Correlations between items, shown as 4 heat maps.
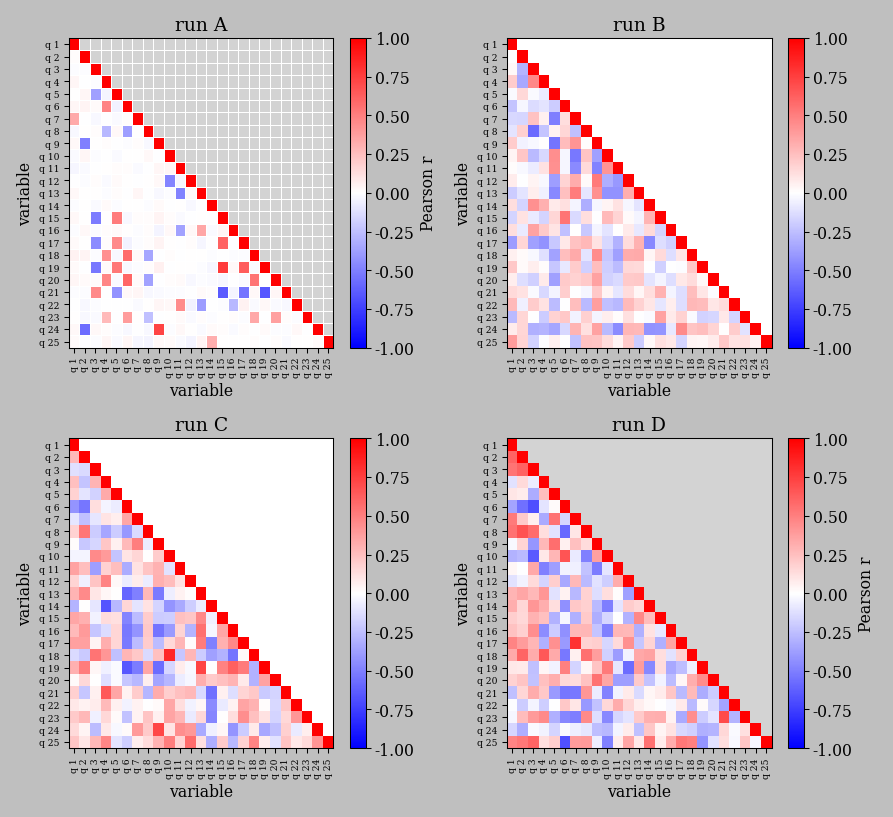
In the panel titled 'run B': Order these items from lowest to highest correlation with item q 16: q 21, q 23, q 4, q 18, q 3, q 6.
q 6, q 18, q 21, q 23, q 4, q 3
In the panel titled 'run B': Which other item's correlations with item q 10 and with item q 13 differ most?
q 7
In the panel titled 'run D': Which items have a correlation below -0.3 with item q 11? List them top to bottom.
q 4, q 5, q 9, q 18, q 20
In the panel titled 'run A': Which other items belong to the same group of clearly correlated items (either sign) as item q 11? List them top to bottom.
q 13, q 16, q 22
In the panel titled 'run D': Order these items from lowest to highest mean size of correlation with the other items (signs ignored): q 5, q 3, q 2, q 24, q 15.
q 24, q 15, q 5, q 2, q 3
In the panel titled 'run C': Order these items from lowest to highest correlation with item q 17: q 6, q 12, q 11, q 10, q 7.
q 6, q 7, q 12, q 10, q 11
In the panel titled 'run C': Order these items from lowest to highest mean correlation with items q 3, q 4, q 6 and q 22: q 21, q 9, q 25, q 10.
q 9, q 25, q 21, q 10
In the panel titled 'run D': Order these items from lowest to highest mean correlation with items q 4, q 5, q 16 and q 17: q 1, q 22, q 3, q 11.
q 11, q 22, q 3, q 1
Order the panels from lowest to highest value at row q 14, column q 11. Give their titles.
run C, run D, run A, run B
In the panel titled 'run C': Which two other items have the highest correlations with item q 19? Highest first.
q 13, q 16
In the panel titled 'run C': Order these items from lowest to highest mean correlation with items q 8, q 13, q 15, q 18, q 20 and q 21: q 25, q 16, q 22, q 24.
q 24, q 22, q 16, q 25
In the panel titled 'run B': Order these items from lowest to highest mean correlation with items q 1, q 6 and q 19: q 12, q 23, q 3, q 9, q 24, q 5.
q 5, q 23, q 3, q 24, q 12, q 9
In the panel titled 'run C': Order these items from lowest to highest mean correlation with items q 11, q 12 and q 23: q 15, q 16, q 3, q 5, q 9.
q 3, q 16, q 5, q 15, q 9
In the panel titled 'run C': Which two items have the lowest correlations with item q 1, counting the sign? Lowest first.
q 6, q 14
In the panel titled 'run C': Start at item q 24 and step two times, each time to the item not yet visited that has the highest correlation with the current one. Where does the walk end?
q 7
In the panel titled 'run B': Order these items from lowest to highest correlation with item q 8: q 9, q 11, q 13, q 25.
q 13, q 9, q 11, q 25
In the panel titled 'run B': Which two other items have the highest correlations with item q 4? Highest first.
q 3, q 14
